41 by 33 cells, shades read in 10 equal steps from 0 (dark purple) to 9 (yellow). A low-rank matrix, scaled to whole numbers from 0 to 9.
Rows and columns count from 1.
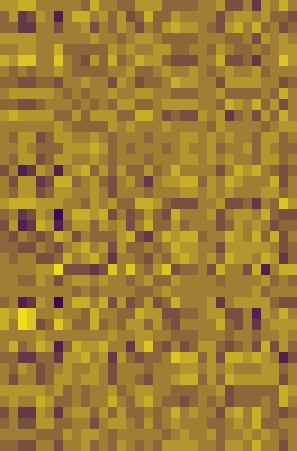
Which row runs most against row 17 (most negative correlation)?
37
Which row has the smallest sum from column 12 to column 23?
29
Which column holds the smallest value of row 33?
32
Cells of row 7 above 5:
6
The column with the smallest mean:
7
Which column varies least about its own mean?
23
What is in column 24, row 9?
5
